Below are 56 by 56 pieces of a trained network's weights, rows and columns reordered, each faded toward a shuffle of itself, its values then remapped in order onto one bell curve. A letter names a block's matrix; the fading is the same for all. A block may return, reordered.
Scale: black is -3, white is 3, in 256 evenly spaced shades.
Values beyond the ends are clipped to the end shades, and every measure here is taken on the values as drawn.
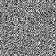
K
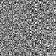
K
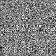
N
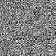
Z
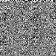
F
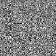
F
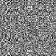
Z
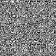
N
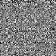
F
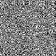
N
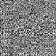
N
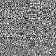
N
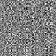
K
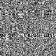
N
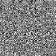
F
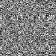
Z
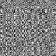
K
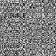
K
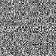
F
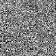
F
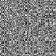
K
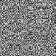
K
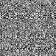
N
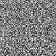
Z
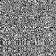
N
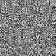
Z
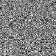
N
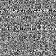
N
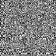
F
